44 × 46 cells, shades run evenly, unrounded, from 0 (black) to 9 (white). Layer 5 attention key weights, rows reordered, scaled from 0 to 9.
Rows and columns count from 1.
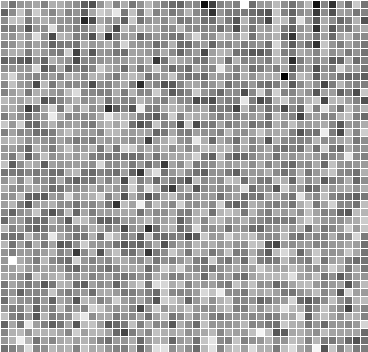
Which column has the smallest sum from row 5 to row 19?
37
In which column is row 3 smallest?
11
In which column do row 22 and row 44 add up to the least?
18
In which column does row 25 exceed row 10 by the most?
36
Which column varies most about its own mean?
40
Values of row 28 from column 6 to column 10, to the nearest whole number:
4 6 5 3 7
